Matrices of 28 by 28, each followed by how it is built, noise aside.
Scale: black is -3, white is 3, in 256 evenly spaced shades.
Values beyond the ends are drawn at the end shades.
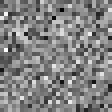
Hankel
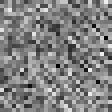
Toeplitz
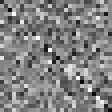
diagonal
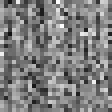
blocks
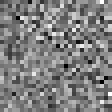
upper triangular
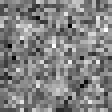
smooth
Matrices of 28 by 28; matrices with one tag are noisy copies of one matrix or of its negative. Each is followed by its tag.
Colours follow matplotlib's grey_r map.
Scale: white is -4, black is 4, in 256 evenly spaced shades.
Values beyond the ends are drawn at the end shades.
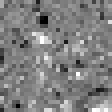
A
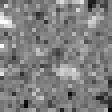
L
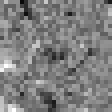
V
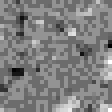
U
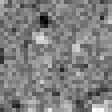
A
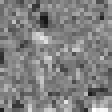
A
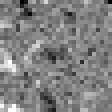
V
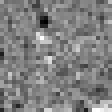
A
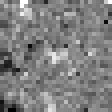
V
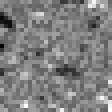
L
